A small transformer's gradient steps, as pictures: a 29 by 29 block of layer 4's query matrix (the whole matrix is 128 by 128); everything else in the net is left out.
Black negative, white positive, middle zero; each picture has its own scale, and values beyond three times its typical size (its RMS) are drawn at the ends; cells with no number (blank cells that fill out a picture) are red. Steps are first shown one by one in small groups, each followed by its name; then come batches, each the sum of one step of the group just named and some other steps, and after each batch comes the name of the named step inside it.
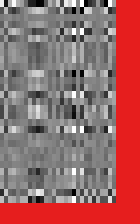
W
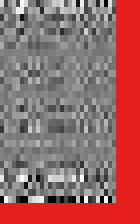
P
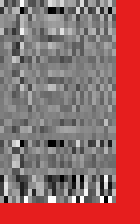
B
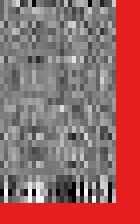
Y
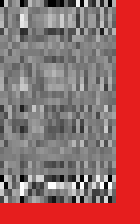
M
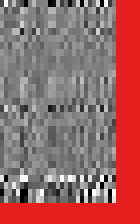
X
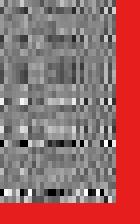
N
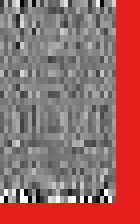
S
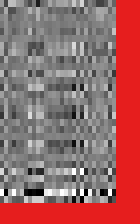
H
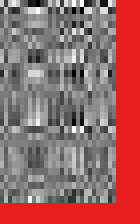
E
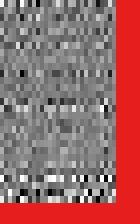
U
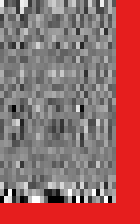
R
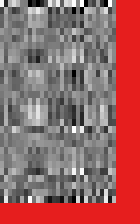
E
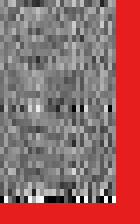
Y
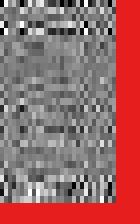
Y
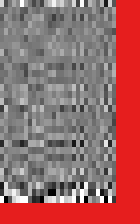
N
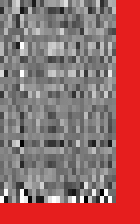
S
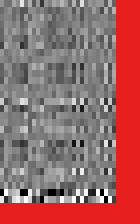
N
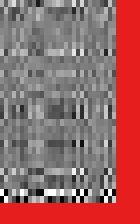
H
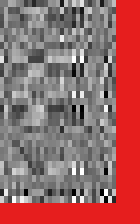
E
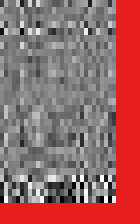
Y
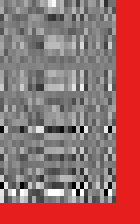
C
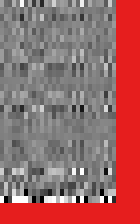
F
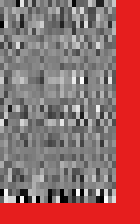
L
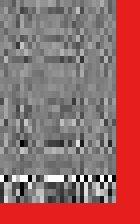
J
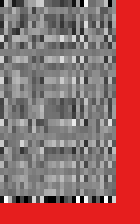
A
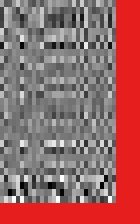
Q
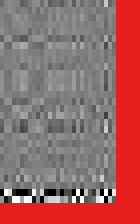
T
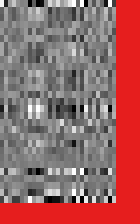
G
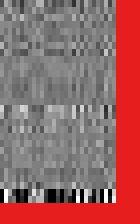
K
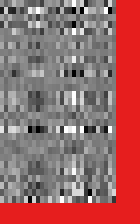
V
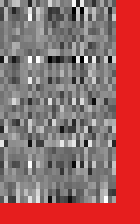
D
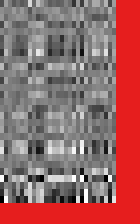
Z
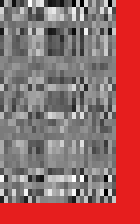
Z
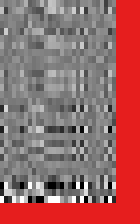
C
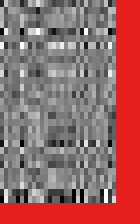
K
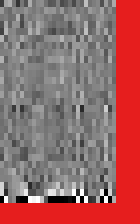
A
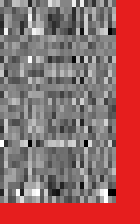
D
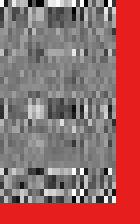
G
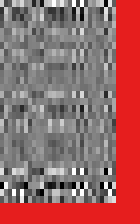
F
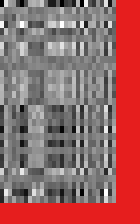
T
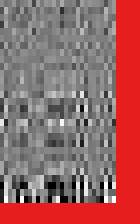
L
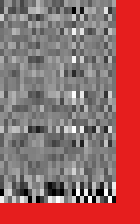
V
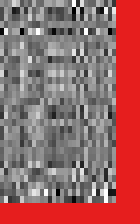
D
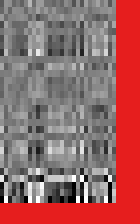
Z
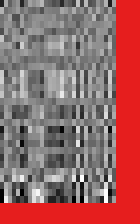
J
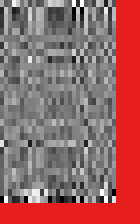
D
